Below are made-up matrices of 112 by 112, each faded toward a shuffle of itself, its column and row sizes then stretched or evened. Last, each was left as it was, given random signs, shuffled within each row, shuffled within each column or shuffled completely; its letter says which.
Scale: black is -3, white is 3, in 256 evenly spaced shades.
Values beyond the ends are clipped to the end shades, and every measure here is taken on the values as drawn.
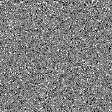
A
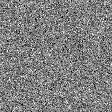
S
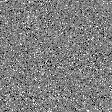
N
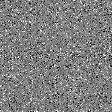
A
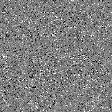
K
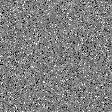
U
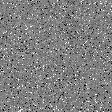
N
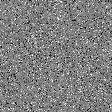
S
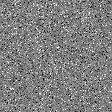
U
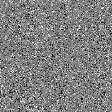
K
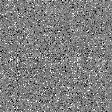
K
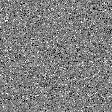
N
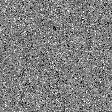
U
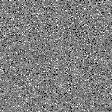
K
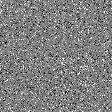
A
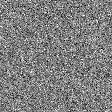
S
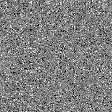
K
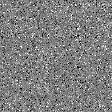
A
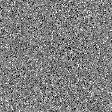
A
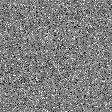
S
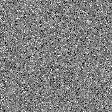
U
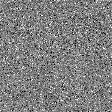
N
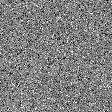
S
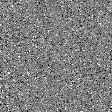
U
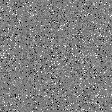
A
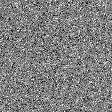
N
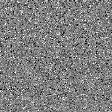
K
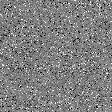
N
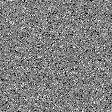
N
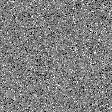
U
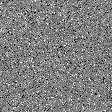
S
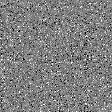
K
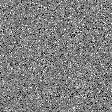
N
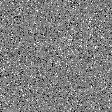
U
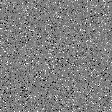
U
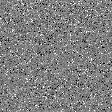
N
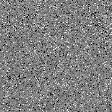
K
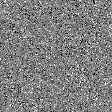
U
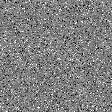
N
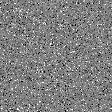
N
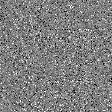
A
